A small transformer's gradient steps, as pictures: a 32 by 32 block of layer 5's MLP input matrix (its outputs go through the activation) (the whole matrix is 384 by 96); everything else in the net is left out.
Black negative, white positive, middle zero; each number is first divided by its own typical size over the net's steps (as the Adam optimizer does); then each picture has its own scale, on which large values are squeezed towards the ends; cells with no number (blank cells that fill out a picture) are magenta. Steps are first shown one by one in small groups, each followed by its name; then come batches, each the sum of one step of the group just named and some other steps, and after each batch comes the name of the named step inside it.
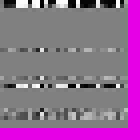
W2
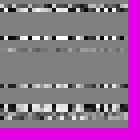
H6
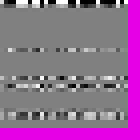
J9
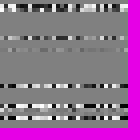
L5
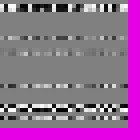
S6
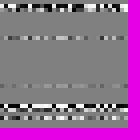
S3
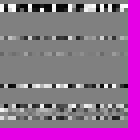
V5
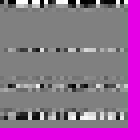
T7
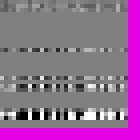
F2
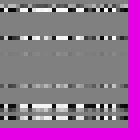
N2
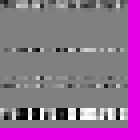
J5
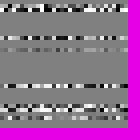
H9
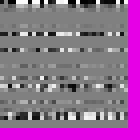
T7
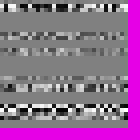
S6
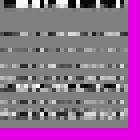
W2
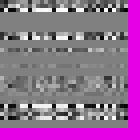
N2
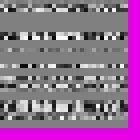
H6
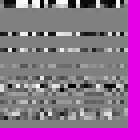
W2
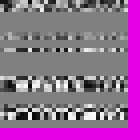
H9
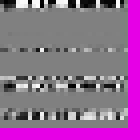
W2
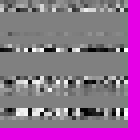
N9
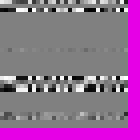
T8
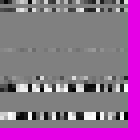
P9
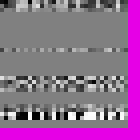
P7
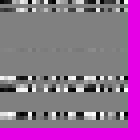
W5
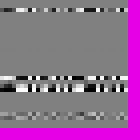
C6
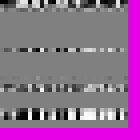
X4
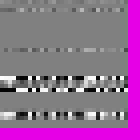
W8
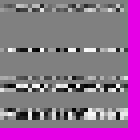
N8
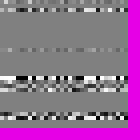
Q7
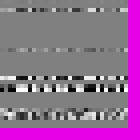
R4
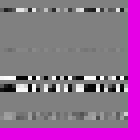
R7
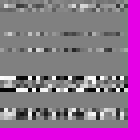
W8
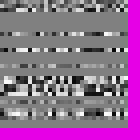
T8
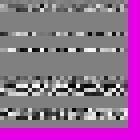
N8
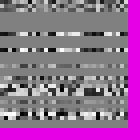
W5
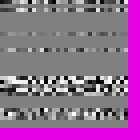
W5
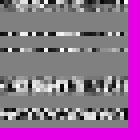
P9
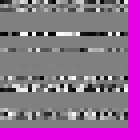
W5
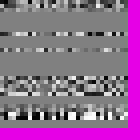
P7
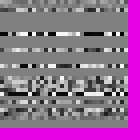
T8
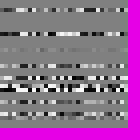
C6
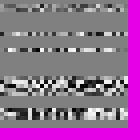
N8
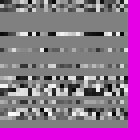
W5
